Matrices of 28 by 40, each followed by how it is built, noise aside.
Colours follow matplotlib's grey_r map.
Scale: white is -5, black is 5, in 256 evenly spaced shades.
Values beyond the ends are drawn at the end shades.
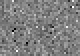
sparse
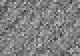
Hankel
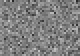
noise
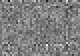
low rank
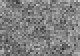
smooth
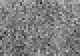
smooth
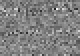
uneven rows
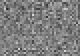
low rank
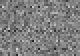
uneven rows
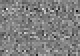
uneven rows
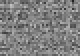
blocks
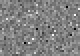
sparse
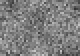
smooth
